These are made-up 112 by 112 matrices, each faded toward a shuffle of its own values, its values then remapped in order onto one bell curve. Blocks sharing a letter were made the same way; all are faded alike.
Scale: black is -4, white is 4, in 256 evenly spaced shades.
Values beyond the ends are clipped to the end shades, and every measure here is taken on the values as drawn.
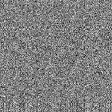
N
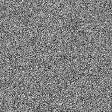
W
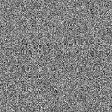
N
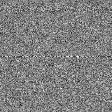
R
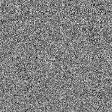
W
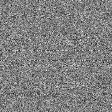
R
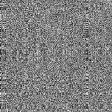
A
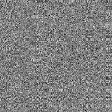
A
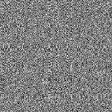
A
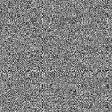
A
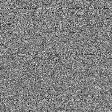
R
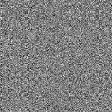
A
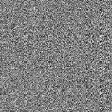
A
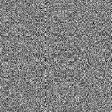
A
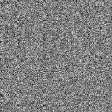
N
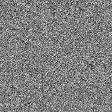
W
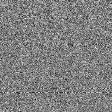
R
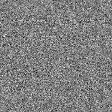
R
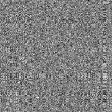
A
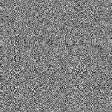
A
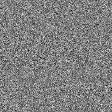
W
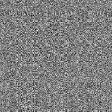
A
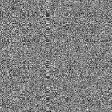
A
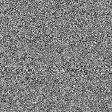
R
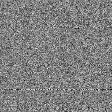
R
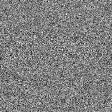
R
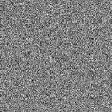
N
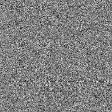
W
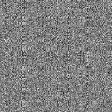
A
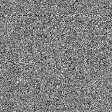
R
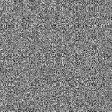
A
